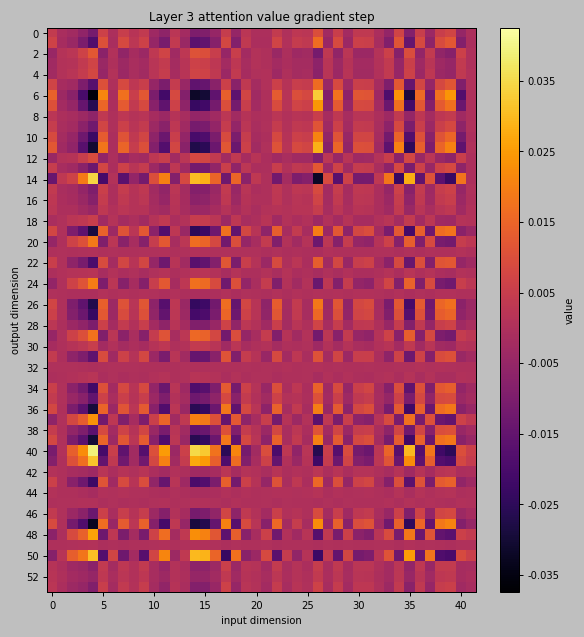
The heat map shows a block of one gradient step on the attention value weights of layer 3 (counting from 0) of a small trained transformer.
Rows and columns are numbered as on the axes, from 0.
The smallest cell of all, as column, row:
4, 6
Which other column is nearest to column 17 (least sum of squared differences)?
38
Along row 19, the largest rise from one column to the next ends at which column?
5
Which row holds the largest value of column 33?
14
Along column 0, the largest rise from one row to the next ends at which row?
15
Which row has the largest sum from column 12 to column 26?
40
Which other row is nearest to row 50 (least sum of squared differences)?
41
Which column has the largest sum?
26
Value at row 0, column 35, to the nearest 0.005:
-0.01
